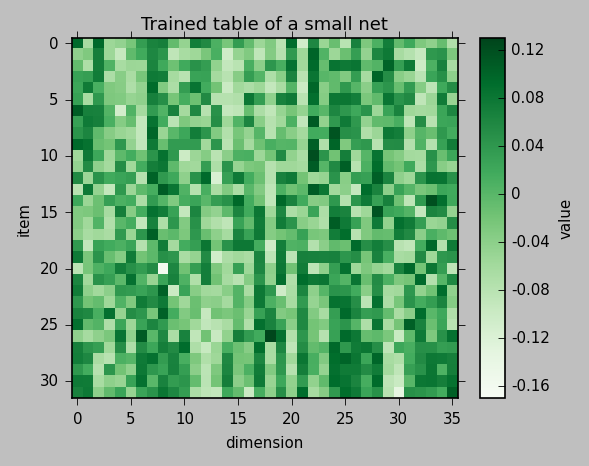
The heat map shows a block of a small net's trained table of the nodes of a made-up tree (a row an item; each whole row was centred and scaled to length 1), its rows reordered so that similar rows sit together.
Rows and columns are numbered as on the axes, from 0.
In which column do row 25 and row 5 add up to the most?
31
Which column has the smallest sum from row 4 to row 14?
18
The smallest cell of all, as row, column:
20, 8
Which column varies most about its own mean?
22
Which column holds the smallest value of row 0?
21
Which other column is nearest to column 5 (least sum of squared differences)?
3
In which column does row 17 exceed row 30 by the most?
30
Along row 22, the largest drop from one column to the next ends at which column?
9
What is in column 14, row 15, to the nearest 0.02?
0
